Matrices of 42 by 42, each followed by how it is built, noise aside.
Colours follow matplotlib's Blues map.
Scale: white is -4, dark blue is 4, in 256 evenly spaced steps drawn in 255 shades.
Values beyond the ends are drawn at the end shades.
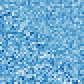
lower triangular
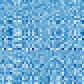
low rank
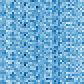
repeating rows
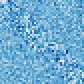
banded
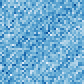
Hankel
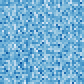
repeating rows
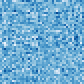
low rank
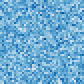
noise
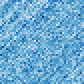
Hankel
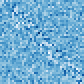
banded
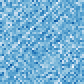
Hankel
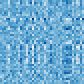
low rank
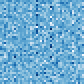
uneven columns
